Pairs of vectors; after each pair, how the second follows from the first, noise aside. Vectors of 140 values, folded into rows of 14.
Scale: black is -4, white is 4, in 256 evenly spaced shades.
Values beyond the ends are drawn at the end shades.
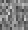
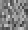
shuffled.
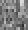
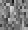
wrapped around.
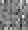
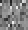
wrapped around.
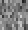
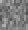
wrapped around, negated, shrunk.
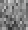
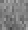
shrunk.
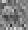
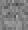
wrapped around, negated, shrunk.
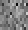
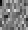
shuffled.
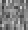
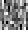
reversed, negated, scaled up.
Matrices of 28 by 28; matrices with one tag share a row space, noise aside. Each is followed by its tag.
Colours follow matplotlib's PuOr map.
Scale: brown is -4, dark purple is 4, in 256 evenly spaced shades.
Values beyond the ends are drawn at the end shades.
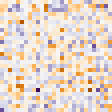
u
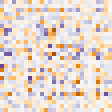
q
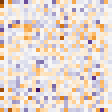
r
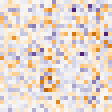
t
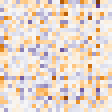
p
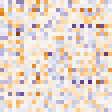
u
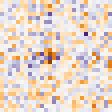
t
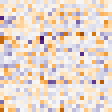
q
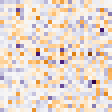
u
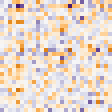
u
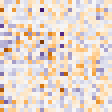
q
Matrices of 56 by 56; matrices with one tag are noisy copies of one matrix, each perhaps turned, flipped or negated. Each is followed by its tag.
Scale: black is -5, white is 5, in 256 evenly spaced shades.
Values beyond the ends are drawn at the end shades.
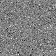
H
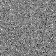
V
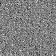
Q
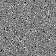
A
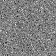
H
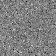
V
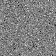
H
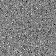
V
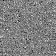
Q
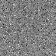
V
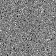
H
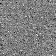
Q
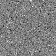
H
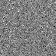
V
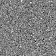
A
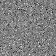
V
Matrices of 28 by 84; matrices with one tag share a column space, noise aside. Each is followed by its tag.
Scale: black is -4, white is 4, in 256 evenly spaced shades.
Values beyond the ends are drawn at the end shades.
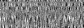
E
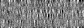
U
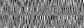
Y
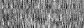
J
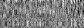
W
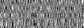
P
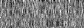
W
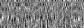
E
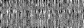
U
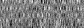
P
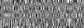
P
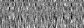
E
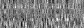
J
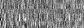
J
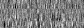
J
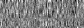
W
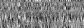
E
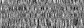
P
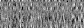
E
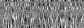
E
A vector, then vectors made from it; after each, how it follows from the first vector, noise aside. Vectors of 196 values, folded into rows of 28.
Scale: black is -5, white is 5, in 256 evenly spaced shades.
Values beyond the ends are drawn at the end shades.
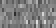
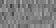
reversed, negated, shrunk.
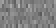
reversed, shrunk.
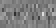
partly zeroed.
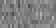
reversed, negated, shrunk.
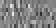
reversed.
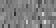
partly zeroed.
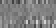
partly zeroed.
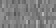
shrunk.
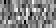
wrapped around, scaled up.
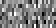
negated, scaled up.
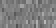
shrunk.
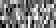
wrapped around, scaled up.
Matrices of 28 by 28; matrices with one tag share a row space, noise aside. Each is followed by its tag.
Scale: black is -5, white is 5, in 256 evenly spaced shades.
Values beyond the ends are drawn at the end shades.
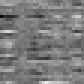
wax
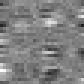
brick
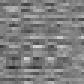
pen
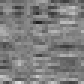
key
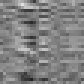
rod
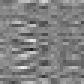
rod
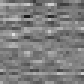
pen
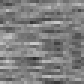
wax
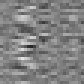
rod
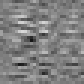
rod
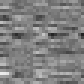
key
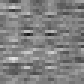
pen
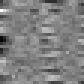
brick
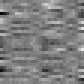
brick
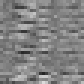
rod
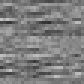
wax
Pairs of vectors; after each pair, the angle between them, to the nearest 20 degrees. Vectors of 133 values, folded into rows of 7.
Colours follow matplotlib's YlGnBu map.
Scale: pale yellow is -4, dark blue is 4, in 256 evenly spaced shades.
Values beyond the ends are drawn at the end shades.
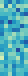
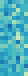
100 degrees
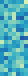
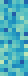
140 degrees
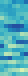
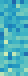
60 degrees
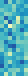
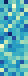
60 degrees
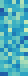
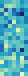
100 degrees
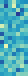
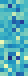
100 degrees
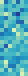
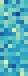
20 degrees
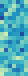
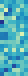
140 degrees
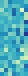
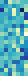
160 degrees
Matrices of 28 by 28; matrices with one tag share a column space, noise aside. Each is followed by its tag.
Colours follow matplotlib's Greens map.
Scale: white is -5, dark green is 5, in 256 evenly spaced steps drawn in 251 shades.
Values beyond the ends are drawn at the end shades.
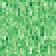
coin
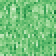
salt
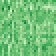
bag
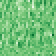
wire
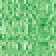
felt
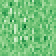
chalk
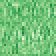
coin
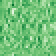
chalk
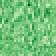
chalk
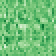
chalk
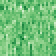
bag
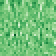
wire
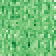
salt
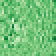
chalk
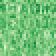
salt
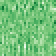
bag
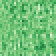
salt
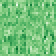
coin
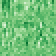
wire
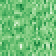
felt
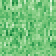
wire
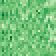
chalk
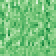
wire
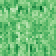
bag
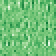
wire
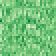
chalk
